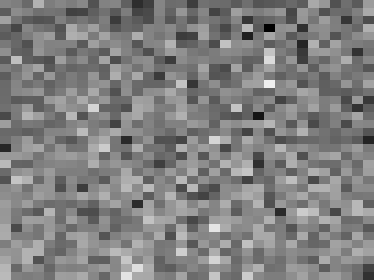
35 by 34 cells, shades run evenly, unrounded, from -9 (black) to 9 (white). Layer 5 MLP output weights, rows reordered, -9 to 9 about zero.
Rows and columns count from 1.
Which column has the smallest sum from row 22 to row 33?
6
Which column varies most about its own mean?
25
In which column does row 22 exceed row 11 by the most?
18
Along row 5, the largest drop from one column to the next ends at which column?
23
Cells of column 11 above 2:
6
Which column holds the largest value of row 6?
21
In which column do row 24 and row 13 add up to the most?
14
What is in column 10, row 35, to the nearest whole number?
-2
